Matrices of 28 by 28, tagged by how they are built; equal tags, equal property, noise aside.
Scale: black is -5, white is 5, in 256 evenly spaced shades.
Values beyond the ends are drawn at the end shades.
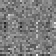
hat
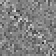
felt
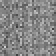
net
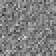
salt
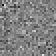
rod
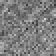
salt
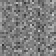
net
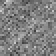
salt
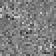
rod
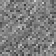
salt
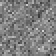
salt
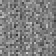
net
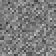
salt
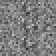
net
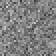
salt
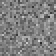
hat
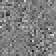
rod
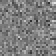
hat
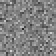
net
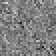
felt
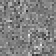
rod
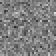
hat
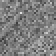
salt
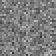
net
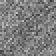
salt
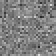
hat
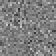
rod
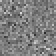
rod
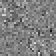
rod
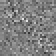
felt
